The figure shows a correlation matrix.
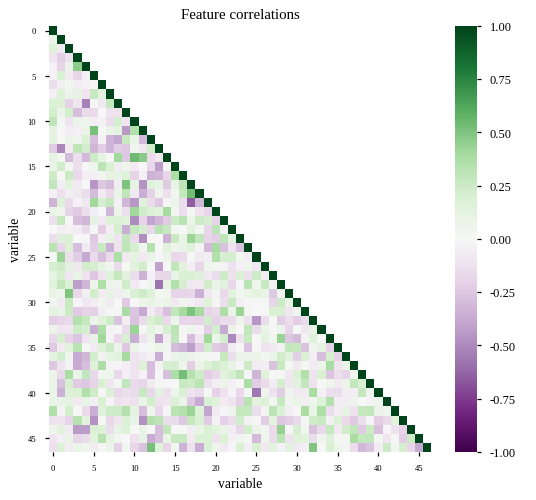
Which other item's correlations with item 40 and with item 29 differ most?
25
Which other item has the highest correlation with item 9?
17
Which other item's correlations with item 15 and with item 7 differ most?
35
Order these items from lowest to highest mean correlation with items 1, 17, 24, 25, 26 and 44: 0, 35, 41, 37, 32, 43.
32, 35, 43, 37, 41, 0
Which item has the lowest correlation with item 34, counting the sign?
22
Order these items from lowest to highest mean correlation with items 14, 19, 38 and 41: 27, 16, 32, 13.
13, 27, 32, 16
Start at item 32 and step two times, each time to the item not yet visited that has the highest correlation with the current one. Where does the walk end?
12
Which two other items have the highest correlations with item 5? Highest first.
11, 19
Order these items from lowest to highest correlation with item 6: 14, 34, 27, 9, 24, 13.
13, 27, 9, 14, 24, 34
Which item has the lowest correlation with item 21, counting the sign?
10
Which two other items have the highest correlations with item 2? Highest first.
29, 38
